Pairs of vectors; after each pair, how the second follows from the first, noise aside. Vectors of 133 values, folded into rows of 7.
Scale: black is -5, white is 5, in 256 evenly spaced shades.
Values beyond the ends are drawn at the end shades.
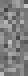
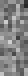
sign-scrambled.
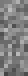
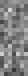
copied.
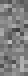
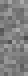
negated, shrunk.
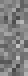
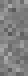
wrapped around, negated, shrunk.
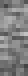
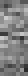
copied.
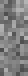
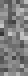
sign-scrambled.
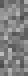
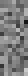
reversed, negated.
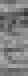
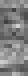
reversed, negated.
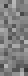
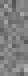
negated, shrunk.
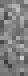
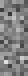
sign-scrambled.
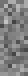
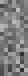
reversed, negated.
